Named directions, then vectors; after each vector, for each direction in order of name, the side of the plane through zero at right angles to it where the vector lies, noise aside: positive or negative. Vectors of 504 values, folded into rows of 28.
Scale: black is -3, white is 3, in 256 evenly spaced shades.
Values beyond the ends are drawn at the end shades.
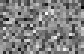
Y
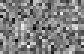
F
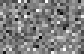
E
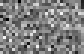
negative, positive, positive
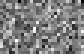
negative, negative, positive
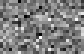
negative, positive, positive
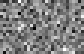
positive, positive, positive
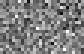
positive, negative, positive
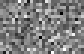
positive, negative, positive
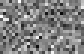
positive, negative, negative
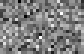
negative, positive, positive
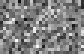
negative, negative, positive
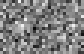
positive, positive, negative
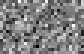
positive, positive, negative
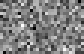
positive, positive, positive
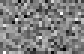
negative, positive, negative
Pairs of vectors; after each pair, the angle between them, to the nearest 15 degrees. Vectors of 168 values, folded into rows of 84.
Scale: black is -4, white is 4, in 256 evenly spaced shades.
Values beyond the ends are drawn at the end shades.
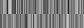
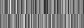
60 degrees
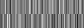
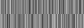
150 degrees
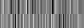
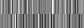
135 degrees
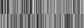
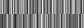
90 degrees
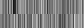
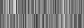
135 degrees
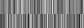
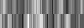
120 degrees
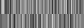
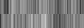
60 degrees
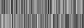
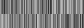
30 degrees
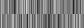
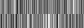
135 degrees
